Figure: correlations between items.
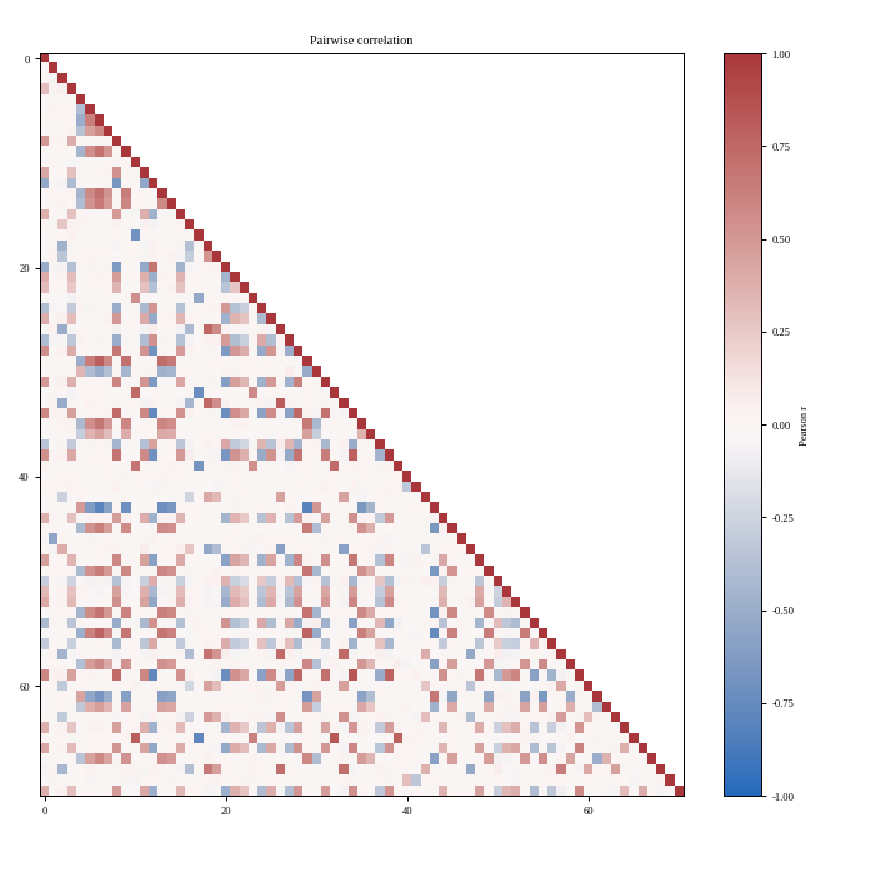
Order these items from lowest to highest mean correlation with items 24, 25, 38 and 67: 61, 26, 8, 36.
61, 26, 36, 8
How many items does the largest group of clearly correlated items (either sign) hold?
28
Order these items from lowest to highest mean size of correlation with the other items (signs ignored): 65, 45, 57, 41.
41, 65, 57, 45
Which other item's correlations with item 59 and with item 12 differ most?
34
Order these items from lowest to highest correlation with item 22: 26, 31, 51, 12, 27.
12, 27, 26, 51, 31
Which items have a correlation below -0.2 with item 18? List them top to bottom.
2, 16, 47
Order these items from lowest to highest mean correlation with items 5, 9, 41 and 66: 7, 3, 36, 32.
32, 3, 36, 7
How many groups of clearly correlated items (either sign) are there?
6
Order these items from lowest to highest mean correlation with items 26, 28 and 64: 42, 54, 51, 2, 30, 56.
54, 56, 2, 30, 42, 51
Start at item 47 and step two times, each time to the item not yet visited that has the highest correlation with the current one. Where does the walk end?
16
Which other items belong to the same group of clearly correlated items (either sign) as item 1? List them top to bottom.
46
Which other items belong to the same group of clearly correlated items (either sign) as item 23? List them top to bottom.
10, 17, 32, 39, 65
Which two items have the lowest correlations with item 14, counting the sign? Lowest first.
43, 61
